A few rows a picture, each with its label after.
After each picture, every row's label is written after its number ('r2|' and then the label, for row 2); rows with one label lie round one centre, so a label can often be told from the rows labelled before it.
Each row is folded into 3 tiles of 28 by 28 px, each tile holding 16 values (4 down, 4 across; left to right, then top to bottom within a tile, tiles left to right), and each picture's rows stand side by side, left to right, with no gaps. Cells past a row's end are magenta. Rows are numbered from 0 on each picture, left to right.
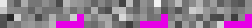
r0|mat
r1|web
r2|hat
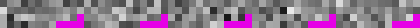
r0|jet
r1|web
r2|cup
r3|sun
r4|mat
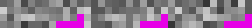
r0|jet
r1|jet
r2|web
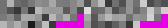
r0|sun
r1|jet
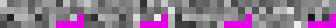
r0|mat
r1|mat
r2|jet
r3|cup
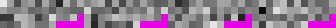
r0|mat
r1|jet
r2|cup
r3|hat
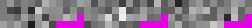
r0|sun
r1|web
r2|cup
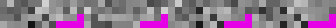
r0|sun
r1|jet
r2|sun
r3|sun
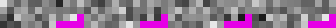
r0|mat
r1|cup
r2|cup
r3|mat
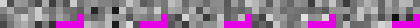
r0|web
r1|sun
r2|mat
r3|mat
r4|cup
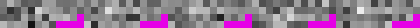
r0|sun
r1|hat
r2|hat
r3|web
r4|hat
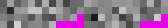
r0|hat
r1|mat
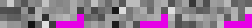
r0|sun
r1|sun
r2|jet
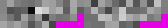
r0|sun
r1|web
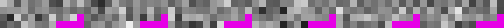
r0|mat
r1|cup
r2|jet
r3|sun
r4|jet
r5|web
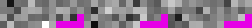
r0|cup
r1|hat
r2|mat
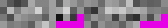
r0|cup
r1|hat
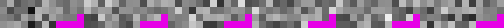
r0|sun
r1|mat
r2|web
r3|jet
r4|mat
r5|hat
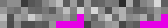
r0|jet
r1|web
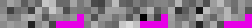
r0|sun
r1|cup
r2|sun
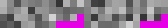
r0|mat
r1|cup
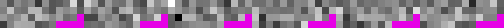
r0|web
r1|mat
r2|mat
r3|jet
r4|jet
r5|web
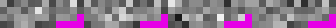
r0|web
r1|web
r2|mat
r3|web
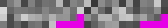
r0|jet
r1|web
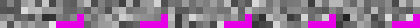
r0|hat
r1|web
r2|jet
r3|mat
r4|mat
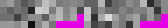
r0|sun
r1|jet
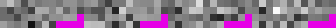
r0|sun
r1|sun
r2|hat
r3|hat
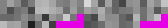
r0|sun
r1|mat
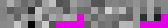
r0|sun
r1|cup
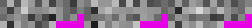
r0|hat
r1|hat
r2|hat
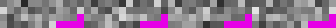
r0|jet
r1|web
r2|web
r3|jet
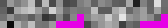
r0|hat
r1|web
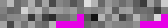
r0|hat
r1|mat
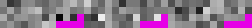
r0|cup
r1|mat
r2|sun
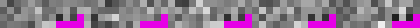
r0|cup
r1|jet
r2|cup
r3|cup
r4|cup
